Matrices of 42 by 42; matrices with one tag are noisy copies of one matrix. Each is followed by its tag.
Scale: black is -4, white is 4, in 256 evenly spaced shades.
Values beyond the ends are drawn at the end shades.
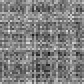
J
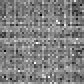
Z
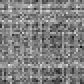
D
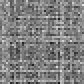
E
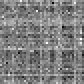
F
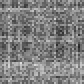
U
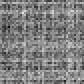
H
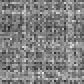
H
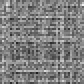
E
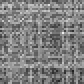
D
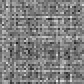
E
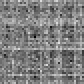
F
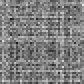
E
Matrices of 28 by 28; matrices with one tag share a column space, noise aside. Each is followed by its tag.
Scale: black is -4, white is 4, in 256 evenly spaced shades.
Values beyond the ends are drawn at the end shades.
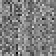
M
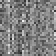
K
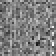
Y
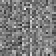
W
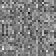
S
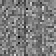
W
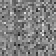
S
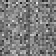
K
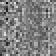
Y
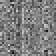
K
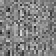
S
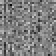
S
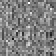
Y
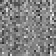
M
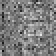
S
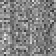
K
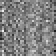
K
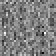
Y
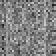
K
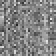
K
